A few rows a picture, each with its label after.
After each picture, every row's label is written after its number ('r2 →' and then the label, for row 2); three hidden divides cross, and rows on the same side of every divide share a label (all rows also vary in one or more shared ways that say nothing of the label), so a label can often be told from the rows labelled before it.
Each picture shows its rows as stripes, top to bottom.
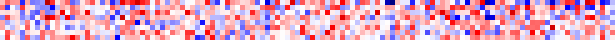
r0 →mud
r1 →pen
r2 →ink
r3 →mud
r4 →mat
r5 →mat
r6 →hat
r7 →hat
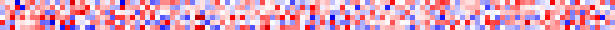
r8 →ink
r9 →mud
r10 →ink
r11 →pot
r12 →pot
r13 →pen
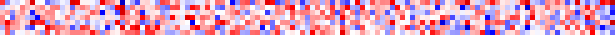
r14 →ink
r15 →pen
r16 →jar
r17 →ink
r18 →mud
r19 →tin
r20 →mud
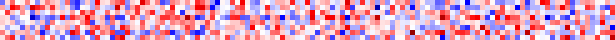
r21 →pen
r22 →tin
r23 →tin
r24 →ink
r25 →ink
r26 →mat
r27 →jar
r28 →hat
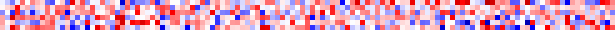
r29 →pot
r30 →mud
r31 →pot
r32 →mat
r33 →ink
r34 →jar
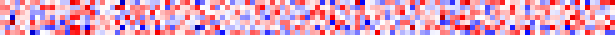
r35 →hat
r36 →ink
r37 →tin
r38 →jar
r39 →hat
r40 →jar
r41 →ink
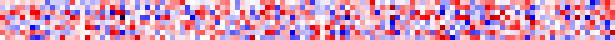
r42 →mat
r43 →pot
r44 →mud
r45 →tin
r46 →hat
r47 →ink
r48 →ink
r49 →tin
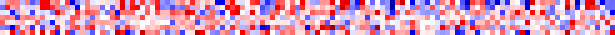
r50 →mat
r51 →mud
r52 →pen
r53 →ink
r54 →jar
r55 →pot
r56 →ink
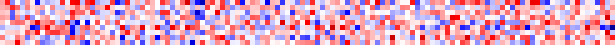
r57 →hat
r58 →hat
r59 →mud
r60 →mat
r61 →jar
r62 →pen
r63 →jar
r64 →tin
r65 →jar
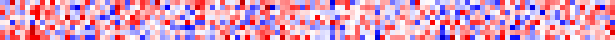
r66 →ink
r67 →pot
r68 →mud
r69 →tin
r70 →jar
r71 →jar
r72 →hat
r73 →jar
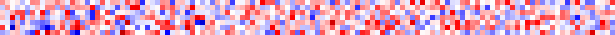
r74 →mud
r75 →tin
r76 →mat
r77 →pen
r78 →mat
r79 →pen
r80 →jar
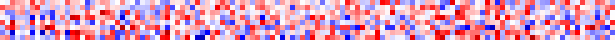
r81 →mat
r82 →mud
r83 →pot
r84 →tin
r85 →ink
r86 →mud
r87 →pot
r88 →hat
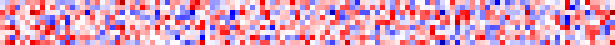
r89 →mat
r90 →ink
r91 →mud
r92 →pot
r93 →pen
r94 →mud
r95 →mud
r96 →mud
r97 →mud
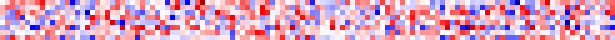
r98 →pot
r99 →ink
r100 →jar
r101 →jar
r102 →pot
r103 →pen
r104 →mud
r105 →mat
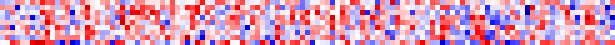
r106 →tin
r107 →ink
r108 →ink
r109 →mat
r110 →jar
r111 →pot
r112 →mud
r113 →hat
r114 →jar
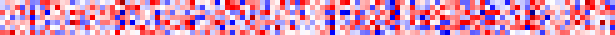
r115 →mat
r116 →jar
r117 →tin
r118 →mat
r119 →hat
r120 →pen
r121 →hat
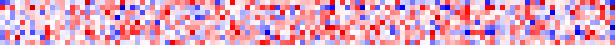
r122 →pen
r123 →hat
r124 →jar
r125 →hat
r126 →pot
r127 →pen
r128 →mud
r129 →jar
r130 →pen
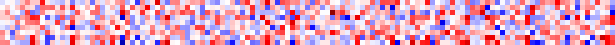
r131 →pen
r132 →hat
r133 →mat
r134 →tin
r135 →jar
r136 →pen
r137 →pot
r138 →mat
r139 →tin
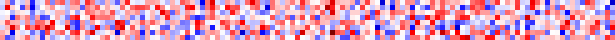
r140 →mat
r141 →hat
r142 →pot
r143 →jar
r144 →tin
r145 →mud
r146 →jar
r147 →jar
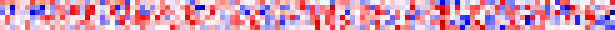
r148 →mud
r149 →jar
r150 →pot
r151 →ink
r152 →tin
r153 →pen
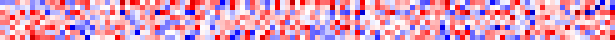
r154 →pot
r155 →pen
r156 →tin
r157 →ink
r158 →jar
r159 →mat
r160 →mat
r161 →mud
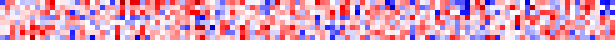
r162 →tin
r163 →hat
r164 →pen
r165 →mat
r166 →hat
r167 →tin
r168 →ink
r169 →pen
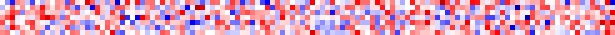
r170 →pot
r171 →pot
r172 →hat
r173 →hat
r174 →hat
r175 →jar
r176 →tin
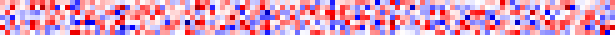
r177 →mud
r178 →ink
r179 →hat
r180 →pot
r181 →pot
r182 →ink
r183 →ink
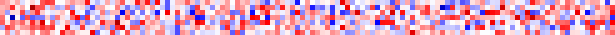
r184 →hat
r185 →hat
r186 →tin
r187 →mat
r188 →ink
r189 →mud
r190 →mud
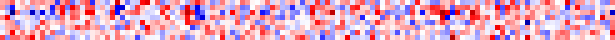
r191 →ink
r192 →tin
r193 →pot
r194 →hat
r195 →ink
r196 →mud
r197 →hat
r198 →mat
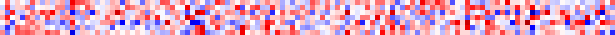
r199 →tin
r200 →hat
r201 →pot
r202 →hat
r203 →mat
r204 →pot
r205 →pot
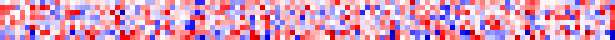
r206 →mat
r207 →hat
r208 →hat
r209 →ink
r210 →tin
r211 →tin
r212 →pen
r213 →mat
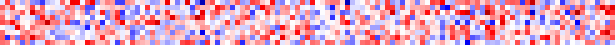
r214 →hat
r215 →hat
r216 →pot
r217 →ink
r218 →mud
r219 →jar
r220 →mat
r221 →pen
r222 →hat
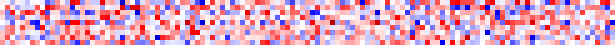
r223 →mat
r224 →tin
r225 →mat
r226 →mat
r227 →pen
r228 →ink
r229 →ink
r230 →tin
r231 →jar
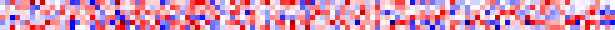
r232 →pen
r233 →ink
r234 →tin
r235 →mud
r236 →mat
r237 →pen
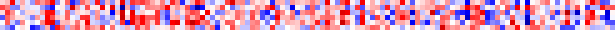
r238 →tin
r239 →hat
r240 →hat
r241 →tin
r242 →ink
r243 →pen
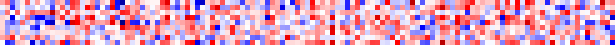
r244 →hat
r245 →tin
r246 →mud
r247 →pen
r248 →pen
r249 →pen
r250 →pen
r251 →tin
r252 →pen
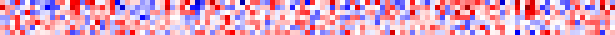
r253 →mat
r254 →hat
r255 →mat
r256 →jar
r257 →jar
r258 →mud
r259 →pot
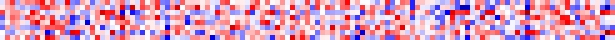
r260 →hat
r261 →ink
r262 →mat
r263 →mat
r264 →jar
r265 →pot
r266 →mat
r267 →jar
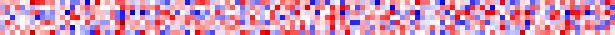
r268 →jar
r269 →mat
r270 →jar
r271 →pen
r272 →hat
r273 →jar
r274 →pen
